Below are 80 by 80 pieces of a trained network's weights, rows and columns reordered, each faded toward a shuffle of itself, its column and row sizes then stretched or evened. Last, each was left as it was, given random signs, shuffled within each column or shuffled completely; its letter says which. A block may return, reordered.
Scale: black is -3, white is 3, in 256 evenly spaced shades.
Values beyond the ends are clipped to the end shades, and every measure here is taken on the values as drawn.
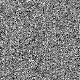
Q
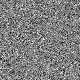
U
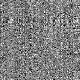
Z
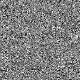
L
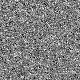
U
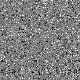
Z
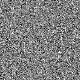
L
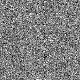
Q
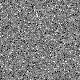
U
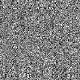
Z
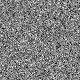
U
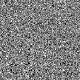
Z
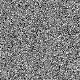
Q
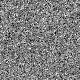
U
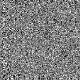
Z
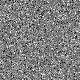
U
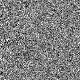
Q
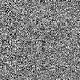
Z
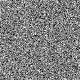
U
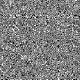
Z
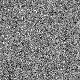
U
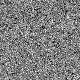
U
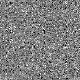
Z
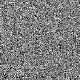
L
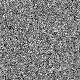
U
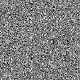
Q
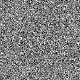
L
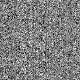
Q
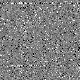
Z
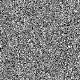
Q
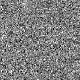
Z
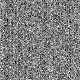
Q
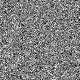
Q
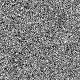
U
